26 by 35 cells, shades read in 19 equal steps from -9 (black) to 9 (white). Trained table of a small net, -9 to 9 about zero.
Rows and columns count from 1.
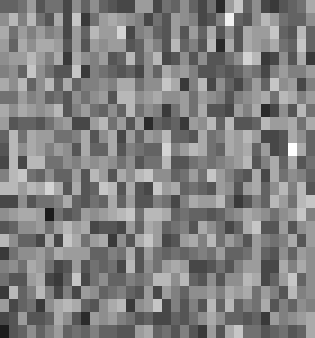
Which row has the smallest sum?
1
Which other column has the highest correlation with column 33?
19
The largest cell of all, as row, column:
12, 33
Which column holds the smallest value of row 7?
21
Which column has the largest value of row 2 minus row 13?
26
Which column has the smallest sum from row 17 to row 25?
31
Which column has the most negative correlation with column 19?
7
